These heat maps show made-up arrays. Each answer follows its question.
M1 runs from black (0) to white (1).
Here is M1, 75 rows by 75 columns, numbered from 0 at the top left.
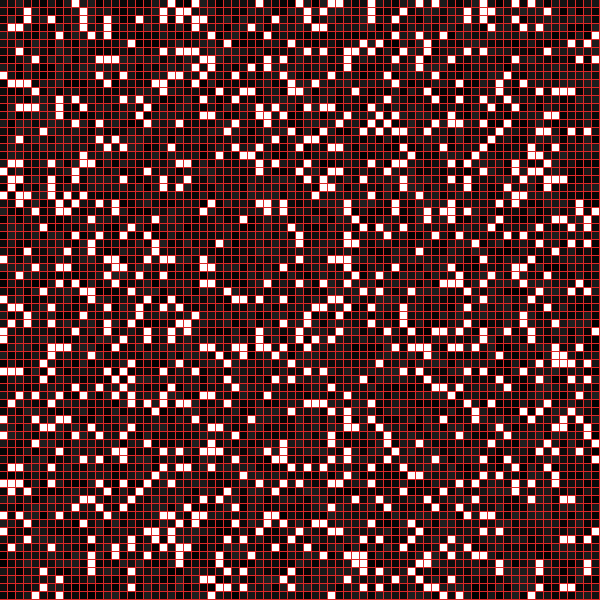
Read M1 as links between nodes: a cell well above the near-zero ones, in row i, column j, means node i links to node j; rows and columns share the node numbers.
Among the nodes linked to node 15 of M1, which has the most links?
node 60
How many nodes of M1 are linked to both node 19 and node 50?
0
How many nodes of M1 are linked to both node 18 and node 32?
7
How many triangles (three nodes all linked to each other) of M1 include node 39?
8
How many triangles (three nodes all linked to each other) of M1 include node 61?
8
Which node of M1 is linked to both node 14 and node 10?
node 49
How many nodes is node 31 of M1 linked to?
6
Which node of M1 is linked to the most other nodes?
node 43
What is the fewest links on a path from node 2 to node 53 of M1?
2
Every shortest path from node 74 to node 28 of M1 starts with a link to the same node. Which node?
node 55
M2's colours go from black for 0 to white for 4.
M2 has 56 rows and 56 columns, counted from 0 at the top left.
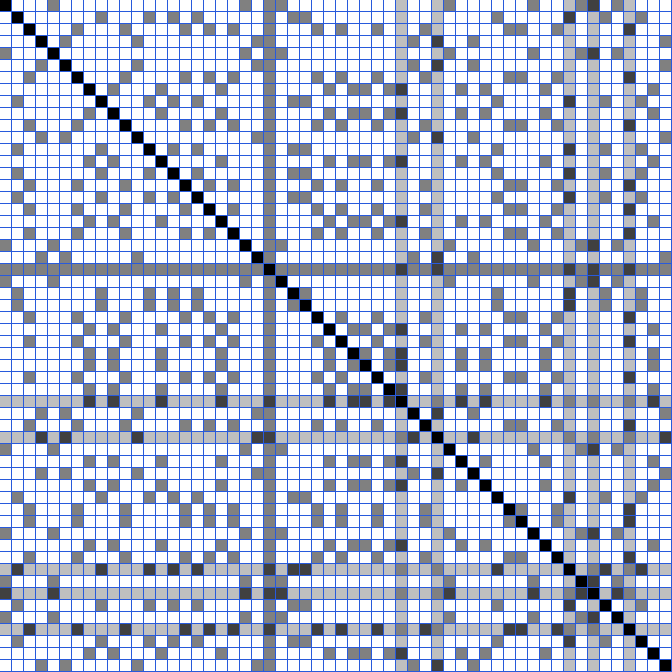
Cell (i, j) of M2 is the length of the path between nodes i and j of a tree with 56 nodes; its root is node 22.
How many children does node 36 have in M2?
7
